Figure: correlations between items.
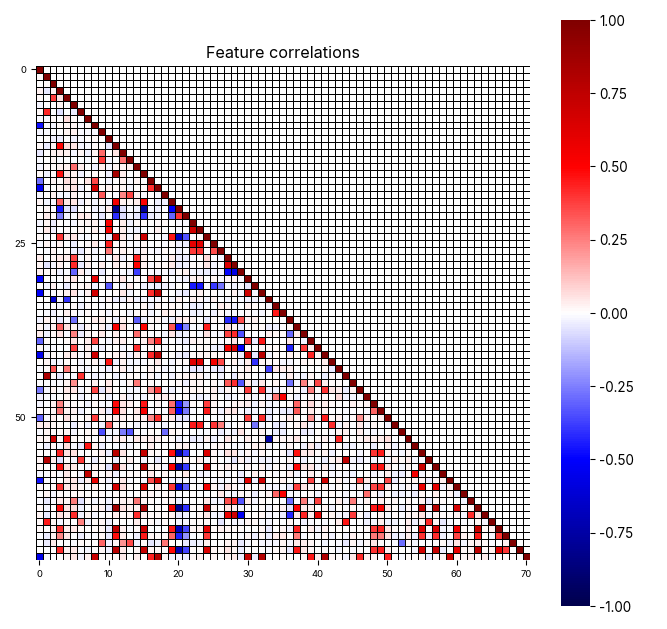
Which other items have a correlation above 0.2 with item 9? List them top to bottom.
12, 13, 18, 68
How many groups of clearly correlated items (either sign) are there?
9
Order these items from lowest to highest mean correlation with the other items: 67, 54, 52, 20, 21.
20, 21, 52, 54, 67
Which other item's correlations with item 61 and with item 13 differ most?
35
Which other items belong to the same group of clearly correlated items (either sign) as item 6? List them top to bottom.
1, 44, 56, 65
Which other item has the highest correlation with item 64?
28
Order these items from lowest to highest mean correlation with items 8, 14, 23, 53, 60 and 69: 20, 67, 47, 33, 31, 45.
20, 33, 31, 47, 45, 67
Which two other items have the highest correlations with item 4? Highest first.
53, 2
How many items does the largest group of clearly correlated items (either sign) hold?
17
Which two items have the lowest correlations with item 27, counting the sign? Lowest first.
29, 36
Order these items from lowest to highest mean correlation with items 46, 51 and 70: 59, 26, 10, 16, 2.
2, 26, 10, 16, 59
